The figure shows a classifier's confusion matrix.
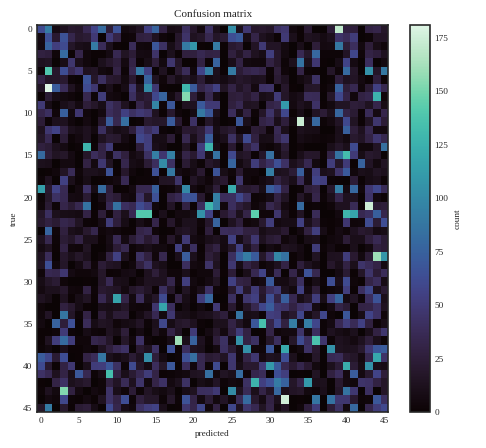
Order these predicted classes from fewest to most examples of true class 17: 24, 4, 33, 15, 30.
24, 33, 4, 15, 30
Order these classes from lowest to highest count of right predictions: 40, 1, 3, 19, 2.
2, 1, 3, 19, 40
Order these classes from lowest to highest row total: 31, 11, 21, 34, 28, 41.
28, 31, 34, 11, 41, 21
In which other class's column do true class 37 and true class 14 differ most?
18
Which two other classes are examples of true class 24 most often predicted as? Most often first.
1, 36
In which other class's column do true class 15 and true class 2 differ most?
40
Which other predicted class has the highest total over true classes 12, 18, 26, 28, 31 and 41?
22
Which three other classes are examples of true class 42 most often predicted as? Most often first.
28, 35, 31
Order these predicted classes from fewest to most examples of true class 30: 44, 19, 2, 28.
28, 2, 44, 19
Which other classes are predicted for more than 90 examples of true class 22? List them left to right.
13, 14, 21, 28, 40, 41
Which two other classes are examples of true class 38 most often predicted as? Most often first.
32, 27
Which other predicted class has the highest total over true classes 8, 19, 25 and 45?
44
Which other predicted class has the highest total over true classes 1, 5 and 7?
19
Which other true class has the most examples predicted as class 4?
35
